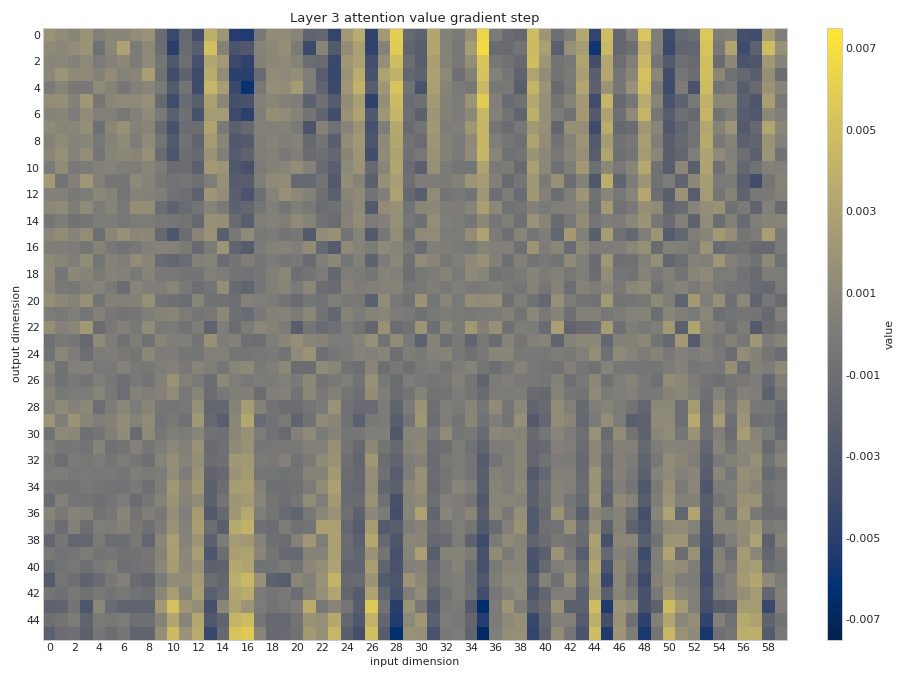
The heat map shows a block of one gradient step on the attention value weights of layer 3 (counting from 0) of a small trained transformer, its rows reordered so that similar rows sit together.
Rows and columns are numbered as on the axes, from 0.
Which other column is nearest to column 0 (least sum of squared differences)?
3
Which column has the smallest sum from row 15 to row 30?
40
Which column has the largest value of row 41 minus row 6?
16
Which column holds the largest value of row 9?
35
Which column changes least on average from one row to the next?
33
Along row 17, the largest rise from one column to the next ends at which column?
45
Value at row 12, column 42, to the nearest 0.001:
0
